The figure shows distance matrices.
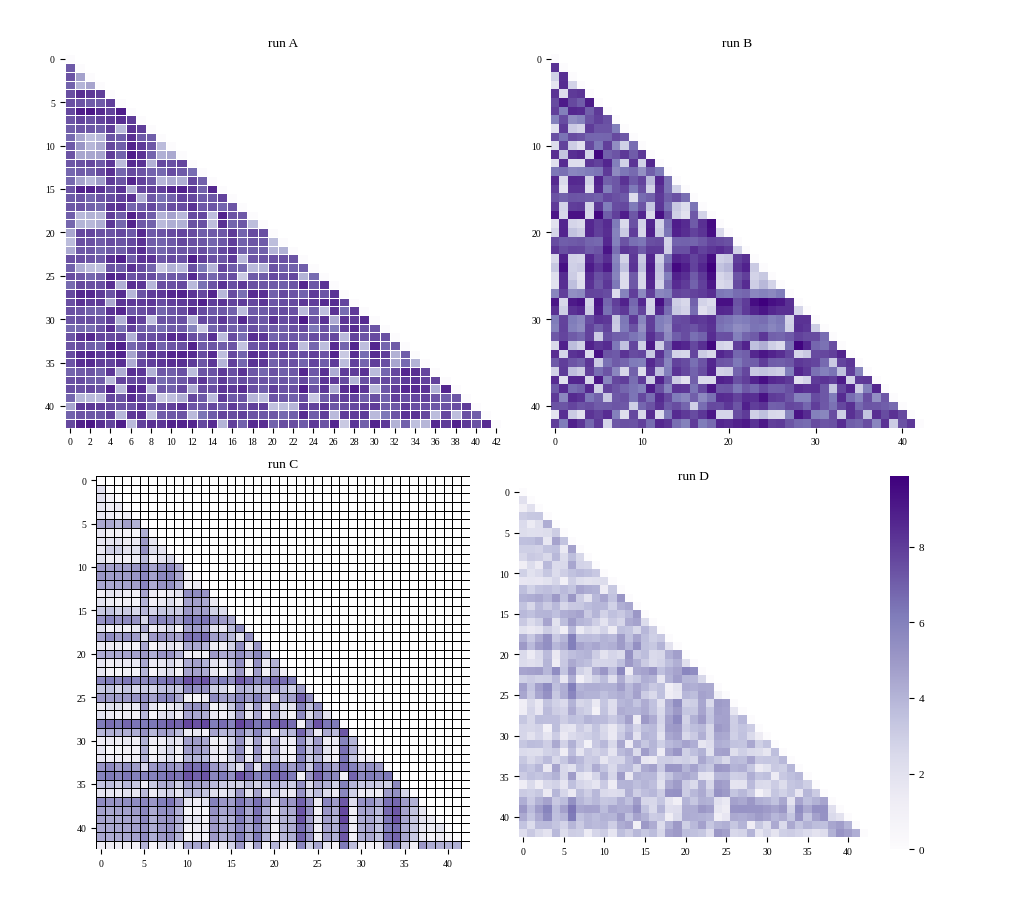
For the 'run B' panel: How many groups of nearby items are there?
7
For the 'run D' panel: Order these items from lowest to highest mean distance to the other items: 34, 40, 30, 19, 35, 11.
11, 30, 35, 34, 40, 19
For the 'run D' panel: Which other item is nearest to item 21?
4
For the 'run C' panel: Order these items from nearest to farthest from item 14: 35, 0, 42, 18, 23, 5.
42, 0, 35, 5, 18, 23
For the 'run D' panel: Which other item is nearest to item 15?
33
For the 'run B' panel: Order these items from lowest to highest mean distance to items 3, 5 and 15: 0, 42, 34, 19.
0, 19, 34, 42
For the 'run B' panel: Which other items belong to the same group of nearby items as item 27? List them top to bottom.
7, 30, 31
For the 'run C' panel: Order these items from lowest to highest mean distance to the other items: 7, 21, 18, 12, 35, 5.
21, 7, 35, 12, 5, 18
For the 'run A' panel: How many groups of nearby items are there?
8
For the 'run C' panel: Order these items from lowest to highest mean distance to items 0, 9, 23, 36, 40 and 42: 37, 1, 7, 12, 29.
1, 7, 29, 12, 37
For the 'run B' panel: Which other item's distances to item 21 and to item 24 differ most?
22
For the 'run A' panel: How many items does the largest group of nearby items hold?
11
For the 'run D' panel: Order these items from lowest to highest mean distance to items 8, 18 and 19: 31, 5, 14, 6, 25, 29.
25, 31, 5, 29, 14, 6
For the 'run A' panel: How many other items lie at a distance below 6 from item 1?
10
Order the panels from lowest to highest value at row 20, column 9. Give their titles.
run D, run C, run A, run B
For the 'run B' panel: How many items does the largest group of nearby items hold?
15
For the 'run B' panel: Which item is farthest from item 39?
24
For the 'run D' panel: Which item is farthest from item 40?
6
